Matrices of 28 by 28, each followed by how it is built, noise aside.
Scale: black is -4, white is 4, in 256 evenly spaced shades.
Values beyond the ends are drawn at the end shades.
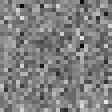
uneven columns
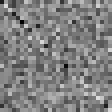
diagonal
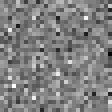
uneven columns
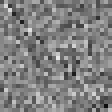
diagonal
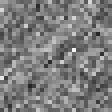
Hankel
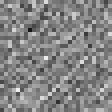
Hankel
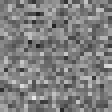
blocks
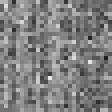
blocks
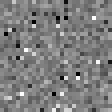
sparse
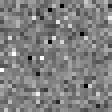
sparse
